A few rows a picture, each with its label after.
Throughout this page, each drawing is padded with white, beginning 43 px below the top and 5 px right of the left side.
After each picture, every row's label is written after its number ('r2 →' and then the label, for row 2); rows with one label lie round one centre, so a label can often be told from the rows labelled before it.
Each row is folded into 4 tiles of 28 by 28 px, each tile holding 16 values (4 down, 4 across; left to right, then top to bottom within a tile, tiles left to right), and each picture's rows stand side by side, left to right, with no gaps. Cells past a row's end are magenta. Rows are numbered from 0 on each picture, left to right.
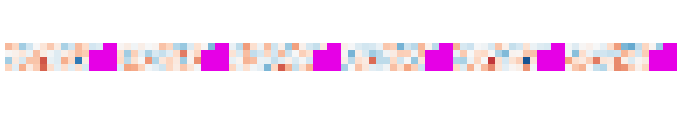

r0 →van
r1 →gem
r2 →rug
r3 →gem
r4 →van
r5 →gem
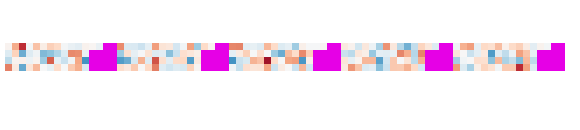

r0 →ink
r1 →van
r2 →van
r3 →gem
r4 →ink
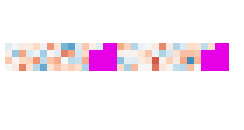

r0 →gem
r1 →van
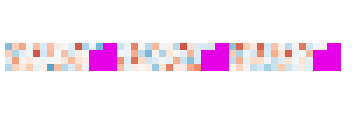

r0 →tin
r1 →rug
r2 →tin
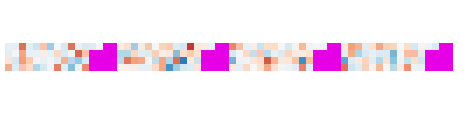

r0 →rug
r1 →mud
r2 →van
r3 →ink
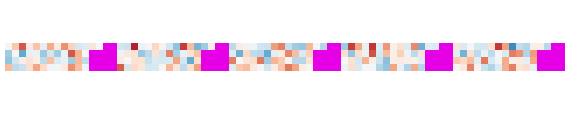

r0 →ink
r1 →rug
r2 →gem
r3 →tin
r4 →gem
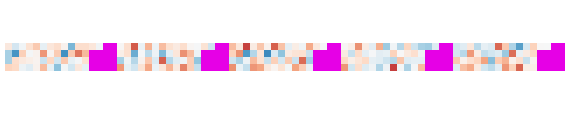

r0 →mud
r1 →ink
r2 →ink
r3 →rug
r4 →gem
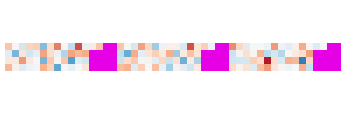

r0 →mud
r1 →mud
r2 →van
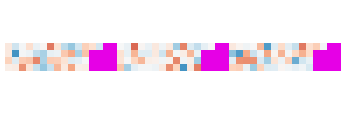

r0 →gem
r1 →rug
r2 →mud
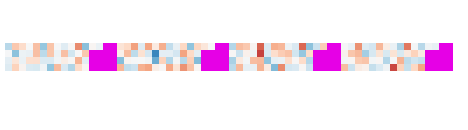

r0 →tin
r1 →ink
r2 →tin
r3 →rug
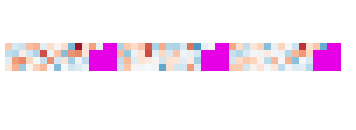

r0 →mud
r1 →tin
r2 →mud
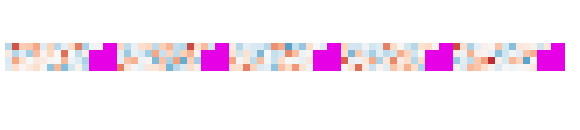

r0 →tin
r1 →mud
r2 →gem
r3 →gem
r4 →van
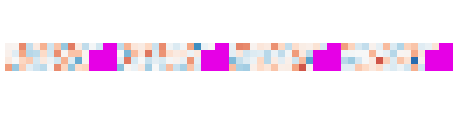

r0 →rug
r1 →tin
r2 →ink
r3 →van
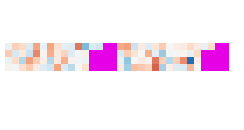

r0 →tin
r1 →van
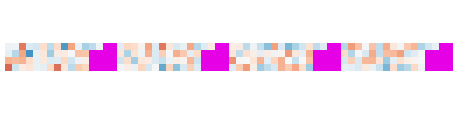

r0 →rug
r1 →tin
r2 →gem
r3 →tin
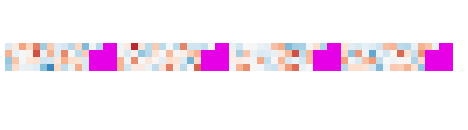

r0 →tin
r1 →rug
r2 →gem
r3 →gem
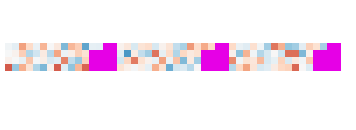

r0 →rug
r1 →mud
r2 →gem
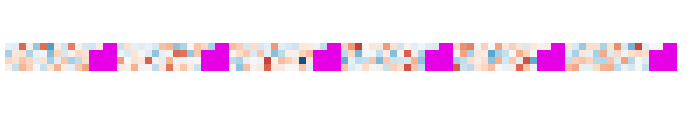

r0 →rug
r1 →gem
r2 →van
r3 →ink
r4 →ink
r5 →mud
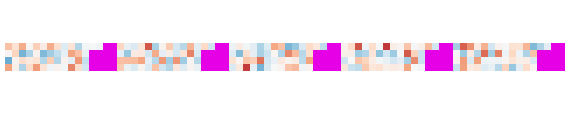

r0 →ink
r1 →mud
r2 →gem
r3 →ink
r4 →tin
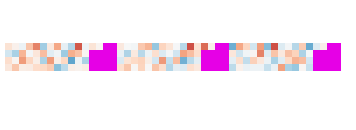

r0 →mud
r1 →mud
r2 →tin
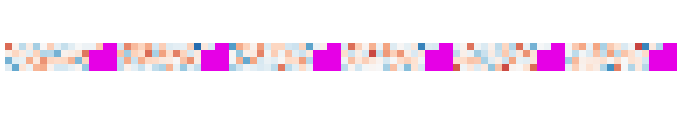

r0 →van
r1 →tin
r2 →tin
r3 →tin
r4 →rug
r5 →tin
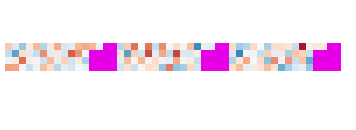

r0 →mud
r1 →tin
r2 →mud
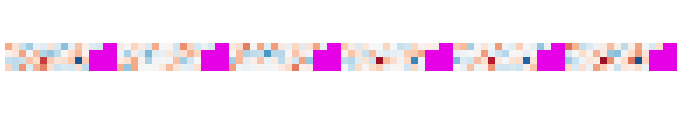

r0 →van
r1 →rug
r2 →ink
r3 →van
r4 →van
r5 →van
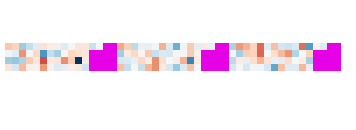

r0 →van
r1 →van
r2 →tin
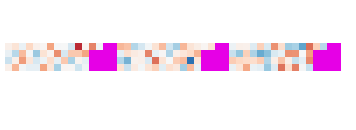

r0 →mud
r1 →van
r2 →gem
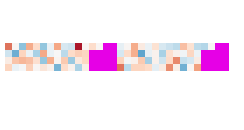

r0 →mud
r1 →rug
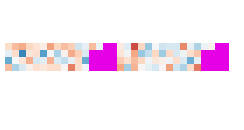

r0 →ink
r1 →rug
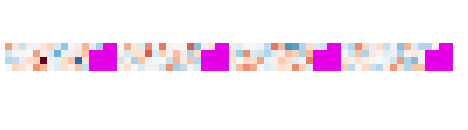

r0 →van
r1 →tin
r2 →gem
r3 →rug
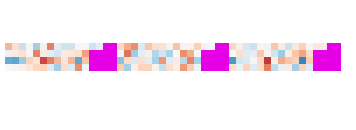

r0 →van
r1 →ink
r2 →van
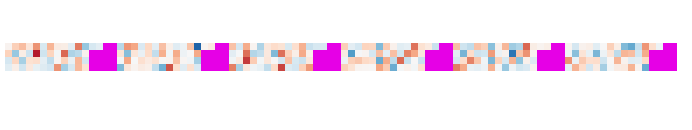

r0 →tin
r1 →tin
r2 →rug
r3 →mud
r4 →mud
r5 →gem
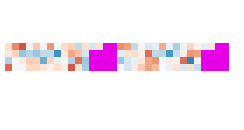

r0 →ink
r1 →van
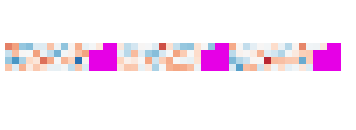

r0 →van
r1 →gem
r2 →van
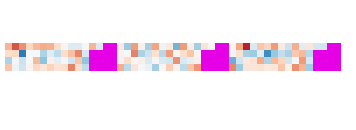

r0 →ink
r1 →rug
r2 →ink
